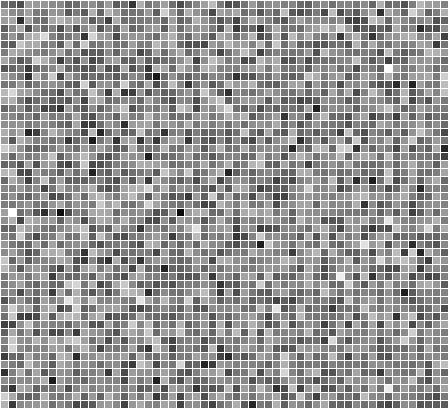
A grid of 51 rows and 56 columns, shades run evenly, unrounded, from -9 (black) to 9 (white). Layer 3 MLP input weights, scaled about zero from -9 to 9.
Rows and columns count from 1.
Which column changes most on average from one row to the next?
49
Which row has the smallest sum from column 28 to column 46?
38
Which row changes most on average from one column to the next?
18
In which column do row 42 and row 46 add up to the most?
23
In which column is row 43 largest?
42
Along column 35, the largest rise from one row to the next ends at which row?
39
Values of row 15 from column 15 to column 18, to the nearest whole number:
-2 3 0 0
